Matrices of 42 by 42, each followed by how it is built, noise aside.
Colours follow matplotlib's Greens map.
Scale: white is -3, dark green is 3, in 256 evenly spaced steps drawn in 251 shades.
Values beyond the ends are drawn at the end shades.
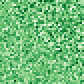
upper triangular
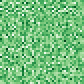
low rank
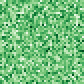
repeating columns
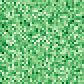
repeating rows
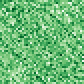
Toeplitz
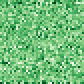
uneven rows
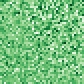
upper triangular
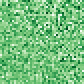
upper triangular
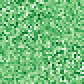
block diagonal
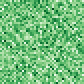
Toeplitz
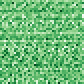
repeating columns
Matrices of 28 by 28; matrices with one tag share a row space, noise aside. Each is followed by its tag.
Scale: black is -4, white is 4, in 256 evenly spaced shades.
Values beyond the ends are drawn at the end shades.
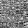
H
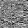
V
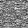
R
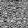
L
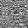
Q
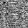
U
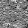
R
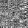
Q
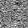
L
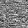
U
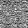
R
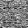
R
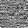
H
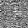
L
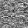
V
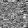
V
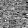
R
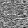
V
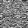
R
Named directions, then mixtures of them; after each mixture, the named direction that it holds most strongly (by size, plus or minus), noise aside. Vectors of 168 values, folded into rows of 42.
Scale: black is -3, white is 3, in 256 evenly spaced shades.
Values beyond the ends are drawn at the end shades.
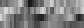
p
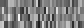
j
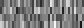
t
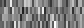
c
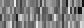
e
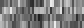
t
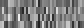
j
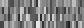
j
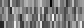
c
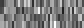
t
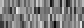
t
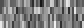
t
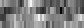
p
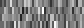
c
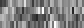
c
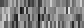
j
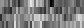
p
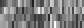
t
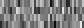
t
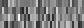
j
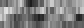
p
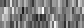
c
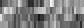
p
